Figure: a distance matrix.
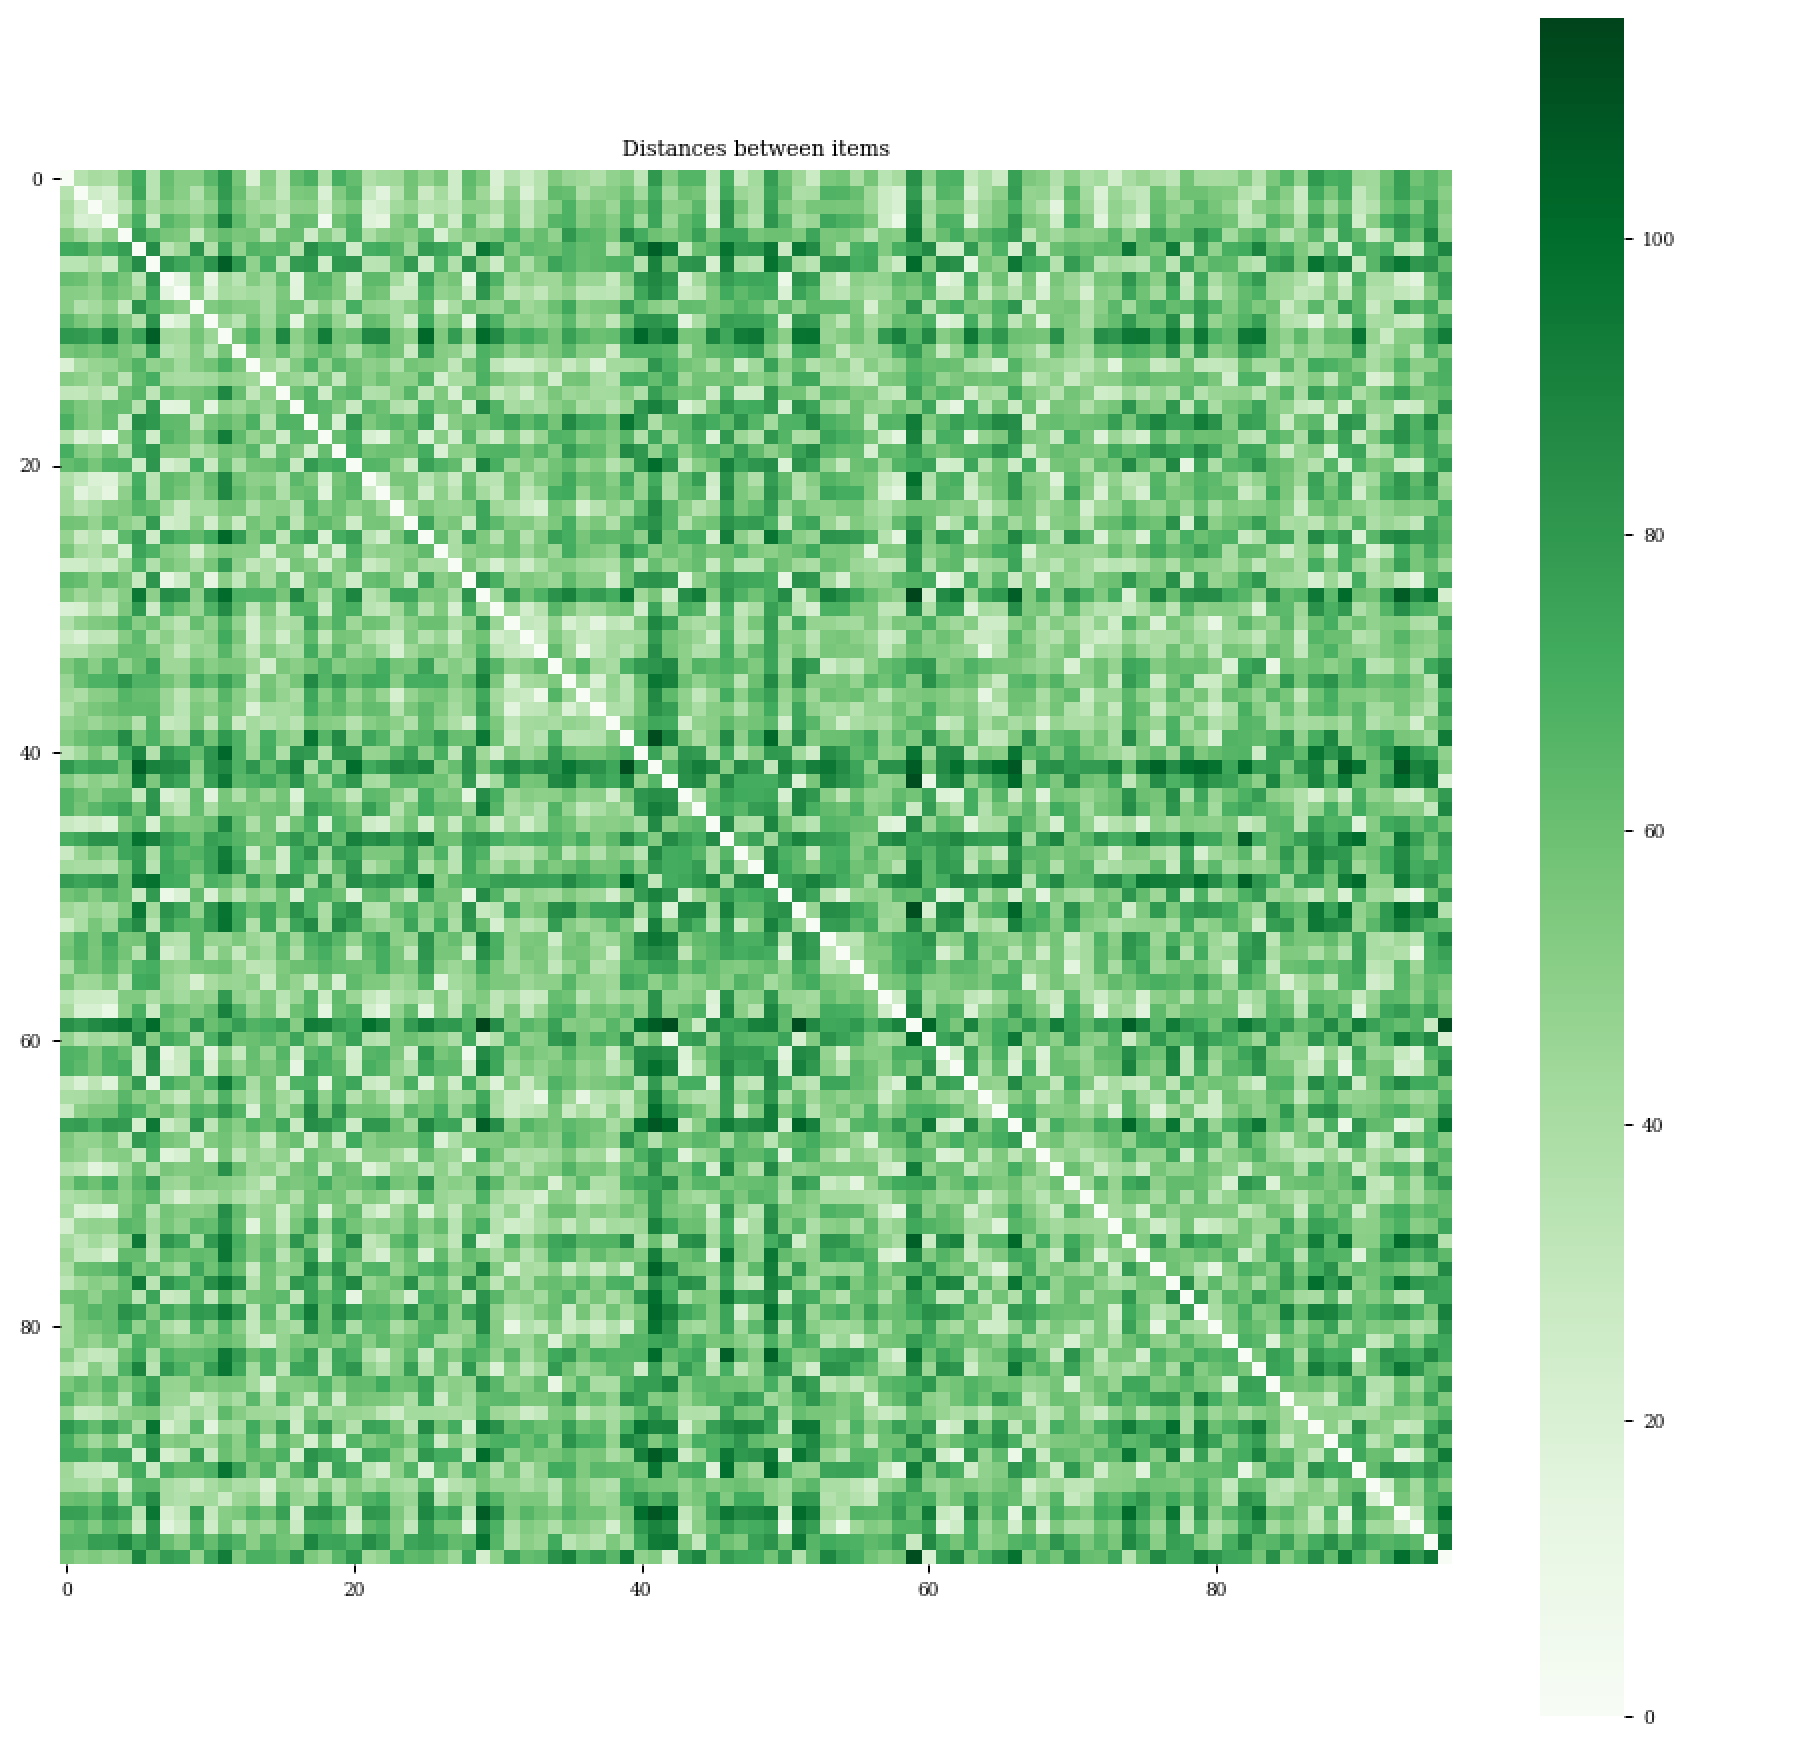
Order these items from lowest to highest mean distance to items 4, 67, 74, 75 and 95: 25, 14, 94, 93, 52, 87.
14, 25, 52, 94, 87, 93
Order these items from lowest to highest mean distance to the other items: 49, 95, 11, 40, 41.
40, 95, 11, 49, 41
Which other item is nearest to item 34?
84
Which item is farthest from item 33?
41
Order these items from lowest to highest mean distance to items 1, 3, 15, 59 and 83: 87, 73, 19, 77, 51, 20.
73, 77, 51, 19, 20, 87
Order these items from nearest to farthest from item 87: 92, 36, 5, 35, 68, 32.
68, 5, 92, 36, 32, 35
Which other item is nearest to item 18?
3
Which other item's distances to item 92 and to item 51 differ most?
11
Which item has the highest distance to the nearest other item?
46
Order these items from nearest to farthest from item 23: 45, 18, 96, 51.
45, 18, 51, 96
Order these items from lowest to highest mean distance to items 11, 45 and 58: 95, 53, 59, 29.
53, 29, 95, 59
